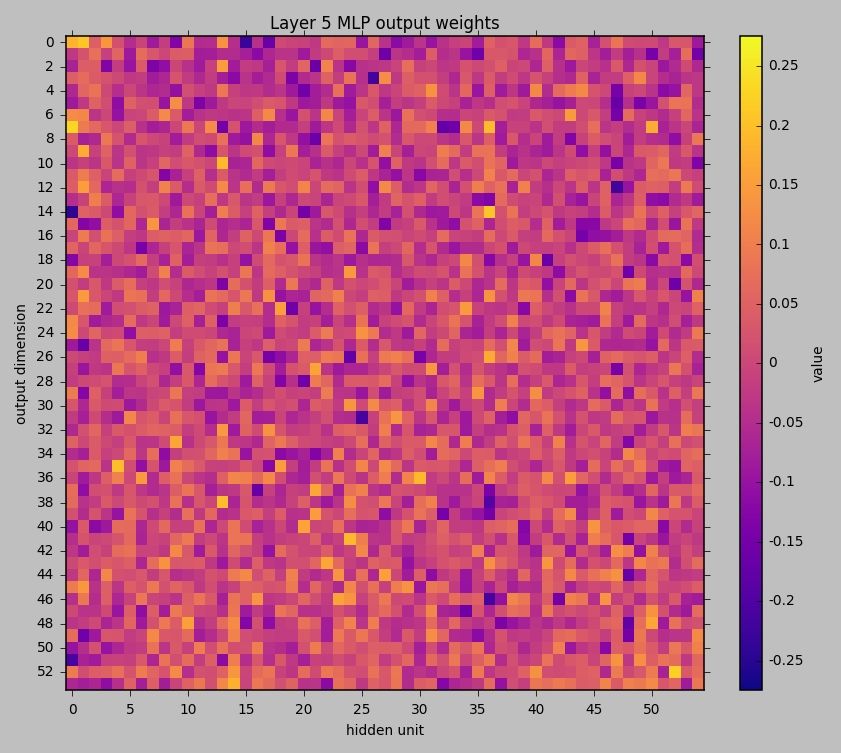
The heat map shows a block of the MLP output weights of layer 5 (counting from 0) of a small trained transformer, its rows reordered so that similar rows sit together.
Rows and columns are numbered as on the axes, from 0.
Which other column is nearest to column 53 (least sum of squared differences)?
2
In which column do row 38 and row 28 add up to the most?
13
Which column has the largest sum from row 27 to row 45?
9
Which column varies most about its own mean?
36
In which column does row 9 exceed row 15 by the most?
1
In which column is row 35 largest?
4
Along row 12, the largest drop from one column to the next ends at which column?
47
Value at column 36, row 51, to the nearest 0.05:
0.1
